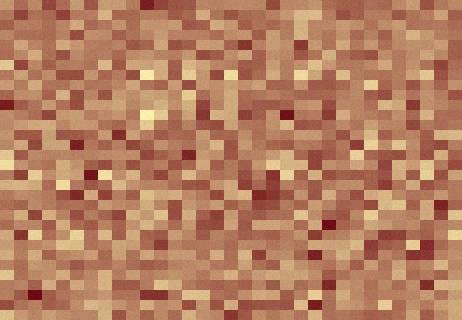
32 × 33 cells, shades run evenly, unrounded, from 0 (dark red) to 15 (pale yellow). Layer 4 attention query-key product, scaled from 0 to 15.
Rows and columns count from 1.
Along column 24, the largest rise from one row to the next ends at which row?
24
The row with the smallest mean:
1
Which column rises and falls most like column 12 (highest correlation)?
11
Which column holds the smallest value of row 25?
31
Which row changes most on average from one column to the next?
18
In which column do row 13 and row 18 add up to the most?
21
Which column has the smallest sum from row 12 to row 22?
19
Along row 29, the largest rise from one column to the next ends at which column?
32
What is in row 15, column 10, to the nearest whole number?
4
